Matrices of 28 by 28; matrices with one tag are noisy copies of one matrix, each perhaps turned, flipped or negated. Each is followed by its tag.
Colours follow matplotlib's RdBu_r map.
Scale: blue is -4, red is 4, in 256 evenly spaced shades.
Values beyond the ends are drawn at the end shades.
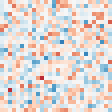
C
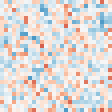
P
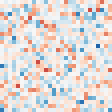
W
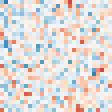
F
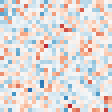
W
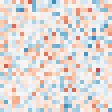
C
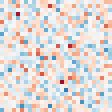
C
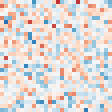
F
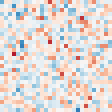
F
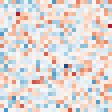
F
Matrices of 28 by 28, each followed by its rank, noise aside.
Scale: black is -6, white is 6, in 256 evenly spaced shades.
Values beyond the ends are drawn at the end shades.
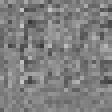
three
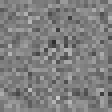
six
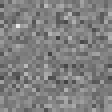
eight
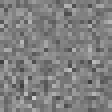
six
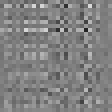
two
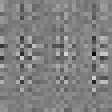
two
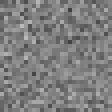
eight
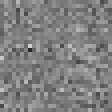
six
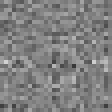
four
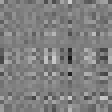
two
